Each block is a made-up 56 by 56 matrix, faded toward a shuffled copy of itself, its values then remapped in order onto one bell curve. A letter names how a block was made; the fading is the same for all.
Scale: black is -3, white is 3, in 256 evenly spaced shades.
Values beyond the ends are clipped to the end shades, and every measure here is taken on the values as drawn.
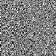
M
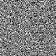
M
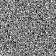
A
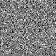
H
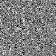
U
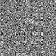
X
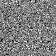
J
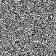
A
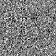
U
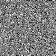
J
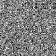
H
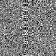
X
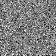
J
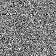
J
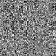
M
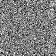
A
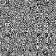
M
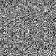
X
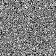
J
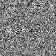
J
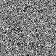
A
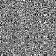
H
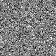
A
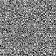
M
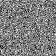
A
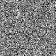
H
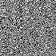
H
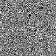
X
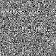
U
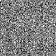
H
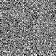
U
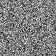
A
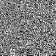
U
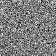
A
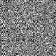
M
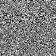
J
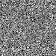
J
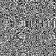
X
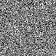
A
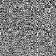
X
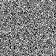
A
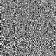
X
